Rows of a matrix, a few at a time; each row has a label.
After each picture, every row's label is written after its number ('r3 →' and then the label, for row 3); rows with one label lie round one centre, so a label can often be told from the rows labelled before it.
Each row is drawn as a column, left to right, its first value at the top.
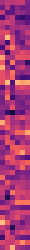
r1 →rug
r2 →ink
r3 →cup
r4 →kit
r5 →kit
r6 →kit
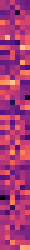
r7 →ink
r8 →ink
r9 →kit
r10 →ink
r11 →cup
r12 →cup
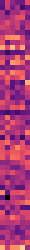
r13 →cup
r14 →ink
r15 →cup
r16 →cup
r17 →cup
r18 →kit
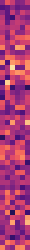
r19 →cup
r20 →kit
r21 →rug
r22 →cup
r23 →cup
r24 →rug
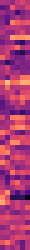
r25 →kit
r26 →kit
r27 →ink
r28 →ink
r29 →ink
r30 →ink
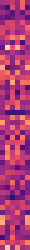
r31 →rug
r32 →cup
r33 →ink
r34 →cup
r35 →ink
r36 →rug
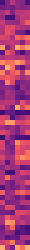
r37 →cup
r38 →rug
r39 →rug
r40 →cup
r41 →cup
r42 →cup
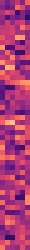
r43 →cup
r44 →rug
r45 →rug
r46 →ink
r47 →ink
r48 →kit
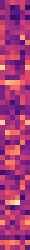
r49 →rug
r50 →kit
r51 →kit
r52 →kit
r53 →ink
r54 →rug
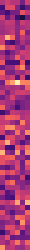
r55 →cup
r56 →ink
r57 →ink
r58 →kit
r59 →rug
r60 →kit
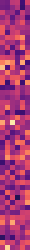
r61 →rug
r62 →cup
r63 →rug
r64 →ink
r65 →cup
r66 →kit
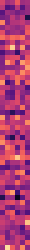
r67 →ink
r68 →cup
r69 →cup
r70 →ink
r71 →cup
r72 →rug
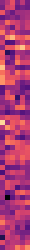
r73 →rug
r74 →ink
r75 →ink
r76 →cup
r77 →cup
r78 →cup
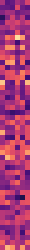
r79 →kit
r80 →cup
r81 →cup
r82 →ink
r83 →cup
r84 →kit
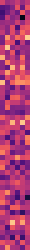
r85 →kit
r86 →cup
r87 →rug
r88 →ink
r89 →rug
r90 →ink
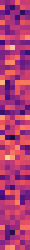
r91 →ink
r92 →cup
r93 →cup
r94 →kit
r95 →ink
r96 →ink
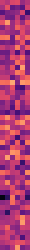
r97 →ink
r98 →ink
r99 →kit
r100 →cup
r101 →rug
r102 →ink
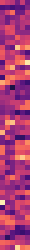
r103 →kit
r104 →rug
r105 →rug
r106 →cup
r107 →cup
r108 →cup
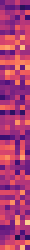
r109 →cup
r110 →cup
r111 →cup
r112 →rug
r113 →cup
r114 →rug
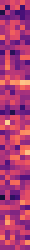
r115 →ink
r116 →rug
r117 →ink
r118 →ink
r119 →kit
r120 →kit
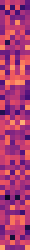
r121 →cup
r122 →ink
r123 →rug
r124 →ink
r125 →rug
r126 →cup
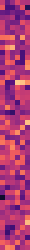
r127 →ink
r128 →cup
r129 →cup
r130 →kit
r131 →ink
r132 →rug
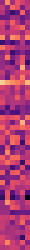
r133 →ink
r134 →kit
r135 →ink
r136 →ink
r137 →rug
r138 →ink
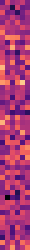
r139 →rug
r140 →ink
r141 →cup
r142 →ink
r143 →kit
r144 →cup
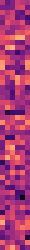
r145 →rug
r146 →cup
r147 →cup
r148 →ink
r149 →ink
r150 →rug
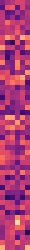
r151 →cup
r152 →ink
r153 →ink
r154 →rug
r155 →ink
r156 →cup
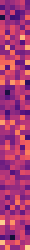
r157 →rug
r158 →cup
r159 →rug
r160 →kit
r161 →ink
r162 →cup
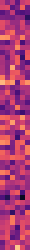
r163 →ink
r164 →ink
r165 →rug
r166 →cup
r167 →ink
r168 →kit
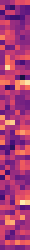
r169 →ink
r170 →rug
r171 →rug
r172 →kit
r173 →kit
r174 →kit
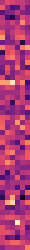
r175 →ink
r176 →kit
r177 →kit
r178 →rug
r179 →ink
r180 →cup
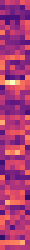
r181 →rug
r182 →kit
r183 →kit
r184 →kit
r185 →kit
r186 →ink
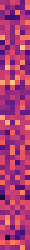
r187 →ink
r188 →rug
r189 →kit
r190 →rug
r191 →cup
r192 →ink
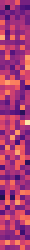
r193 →ink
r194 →kit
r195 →ink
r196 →kit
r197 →cup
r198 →rug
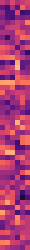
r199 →kit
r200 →kit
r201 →kit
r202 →rug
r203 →ink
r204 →ink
